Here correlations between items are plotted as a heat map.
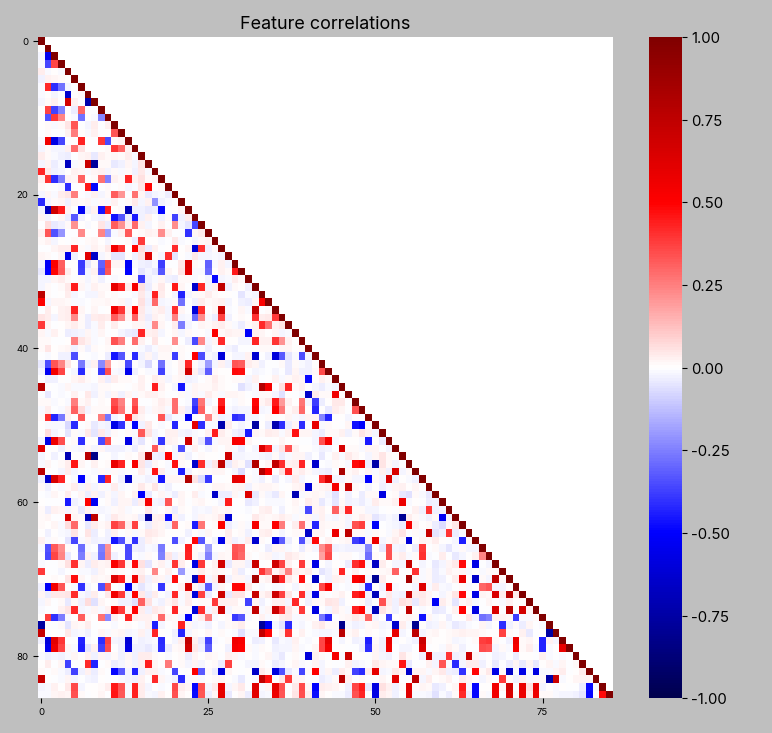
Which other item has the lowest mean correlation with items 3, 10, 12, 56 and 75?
76
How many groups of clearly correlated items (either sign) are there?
6
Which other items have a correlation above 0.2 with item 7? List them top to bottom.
16, 19, 28, 54, 60, 81
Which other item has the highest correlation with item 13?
1
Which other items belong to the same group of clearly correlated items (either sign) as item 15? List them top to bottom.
26, 31, 38, 51, 59, 73
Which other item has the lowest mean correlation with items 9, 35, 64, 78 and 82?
40
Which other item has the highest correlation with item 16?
54
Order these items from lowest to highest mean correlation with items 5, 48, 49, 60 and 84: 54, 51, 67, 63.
67, 51, 54, 63
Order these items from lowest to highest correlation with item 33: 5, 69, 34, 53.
5, 69, 34, 53
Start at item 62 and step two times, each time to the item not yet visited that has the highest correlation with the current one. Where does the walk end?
4
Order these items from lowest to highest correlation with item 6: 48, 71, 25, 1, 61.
71, 61, 48, 25, 1
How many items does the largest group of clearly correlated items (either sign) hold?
26
